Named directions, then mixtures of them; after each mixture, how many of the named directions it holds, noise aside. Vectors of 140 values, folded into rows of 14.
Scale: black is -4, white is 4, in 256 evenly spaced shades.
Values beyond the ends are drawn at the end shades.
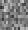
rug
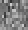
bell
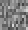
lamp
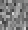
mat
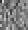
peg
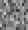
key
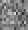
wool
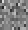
three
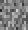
three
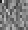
one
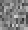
four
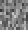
two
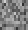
two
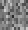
one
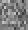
one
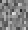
three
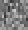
one
